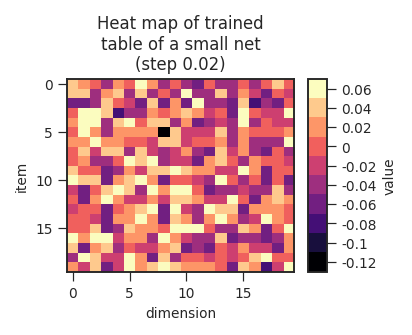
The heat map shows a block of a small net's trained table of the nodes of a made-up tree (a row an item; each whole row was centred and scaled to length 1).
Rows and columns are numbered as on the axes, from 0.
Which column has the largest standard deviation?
8
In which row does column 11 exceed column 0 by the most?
2
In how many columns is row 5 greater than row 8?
7
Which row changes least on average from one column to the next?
6
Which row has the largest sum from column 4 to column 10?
11
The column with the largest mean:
9
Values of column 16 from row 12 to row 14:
-0.06 0.02 -0.02
